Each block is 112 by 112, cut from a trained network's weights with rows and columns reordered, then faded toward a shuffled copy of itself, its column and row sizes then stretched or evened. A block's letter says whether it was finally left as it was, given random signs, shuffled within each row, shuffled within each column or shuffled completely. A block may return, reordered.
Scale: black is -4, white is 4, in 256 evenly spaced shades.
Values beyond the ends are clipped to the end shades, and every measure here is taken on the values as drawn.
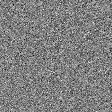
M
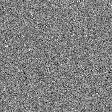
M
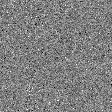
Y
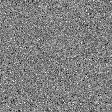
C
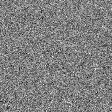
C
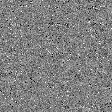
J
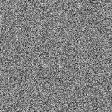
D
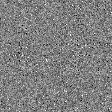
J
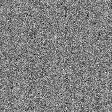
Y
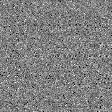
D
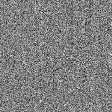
D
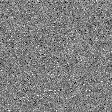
C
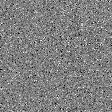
C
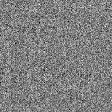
D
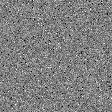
M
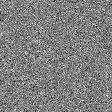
Y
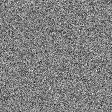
M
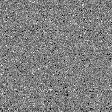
D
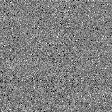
D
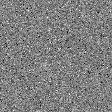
Y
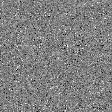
J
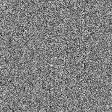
Y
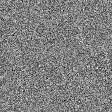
C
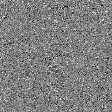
D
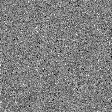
Y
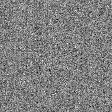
Y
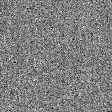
Y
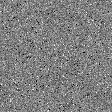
M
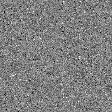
Y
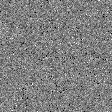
C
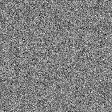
Y
